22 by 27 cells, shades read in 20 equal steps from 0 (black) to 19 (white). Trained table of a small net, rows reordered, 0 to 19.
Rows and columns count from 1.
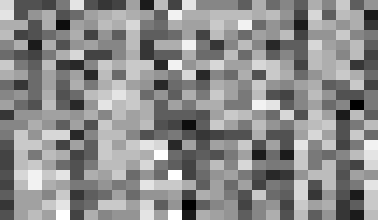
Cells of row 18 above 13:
8
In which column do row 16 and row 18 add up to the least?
21
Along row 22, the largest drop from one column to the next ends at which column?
14
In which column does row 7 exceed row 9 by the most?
13
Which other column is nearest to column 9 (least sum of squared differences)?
4
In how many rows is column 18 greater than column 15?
14
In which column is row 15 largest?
27
